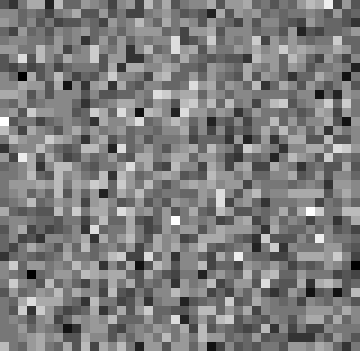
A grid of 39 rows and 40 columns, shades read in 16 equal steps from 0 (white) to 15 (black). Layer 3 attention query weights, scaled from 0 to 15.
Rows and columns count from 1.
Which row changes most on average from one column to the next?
32
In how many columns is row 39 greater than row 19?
19
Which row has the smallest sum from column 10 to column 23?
21
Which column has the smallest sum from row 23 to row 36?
11
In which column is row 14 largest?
39
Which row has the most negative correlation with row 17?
14
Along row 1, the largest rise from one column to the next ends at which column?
38
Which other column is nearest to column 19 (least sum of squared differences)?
18
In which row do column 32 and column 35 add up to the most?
33
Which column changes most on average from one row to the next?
36
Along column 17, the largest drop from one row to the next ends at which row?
35
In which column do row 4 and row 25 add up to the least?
20
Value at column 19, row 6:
8
